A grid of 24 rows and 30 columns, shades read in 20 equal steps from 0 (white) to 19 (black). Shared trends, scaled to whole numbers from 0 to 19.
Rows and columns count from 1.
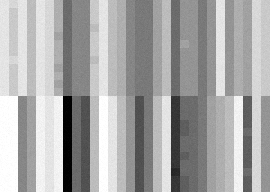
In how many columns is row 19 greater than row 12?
13
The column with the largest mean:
8
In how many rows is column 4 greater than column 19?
12
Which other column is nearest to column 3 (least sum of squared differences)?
30
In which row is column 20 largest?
22
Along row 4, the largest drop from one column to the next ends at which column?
25
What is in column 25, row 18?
6
